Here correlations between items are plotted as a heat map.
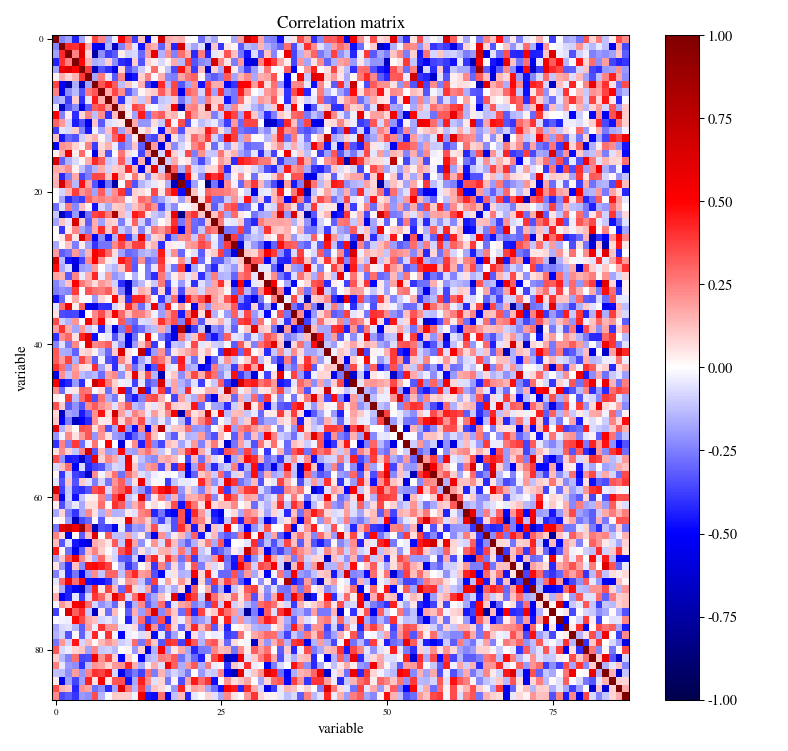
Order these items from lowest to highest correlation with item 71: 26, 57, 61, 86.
61, 86, 57, 26
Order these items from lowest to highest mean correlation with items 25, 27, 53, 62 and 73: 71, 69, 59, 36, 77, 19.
19, 71, 59, 69, 77, 36
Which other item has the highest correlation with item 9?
23
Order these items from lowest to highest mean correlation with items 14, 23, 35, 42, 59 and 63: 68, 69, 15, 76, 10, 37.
76, 69, 37, 68, 10, 15
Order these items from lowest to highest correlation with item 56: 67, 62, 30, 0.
0, 67, 62, 30
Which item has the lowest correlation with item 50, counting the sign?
3
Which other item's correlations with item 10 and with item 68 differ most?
41
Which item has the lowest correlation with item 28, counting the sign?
27
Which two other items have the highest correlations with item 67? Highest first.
29, 48
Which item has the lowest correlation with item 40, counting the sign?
35
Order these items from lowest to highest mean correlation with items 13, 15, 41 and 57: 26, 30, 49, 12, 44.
44, 12, 30, 49, 26
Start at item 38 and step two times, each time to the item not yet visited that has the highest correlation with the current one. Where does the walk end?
1
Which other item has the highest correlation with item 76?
74
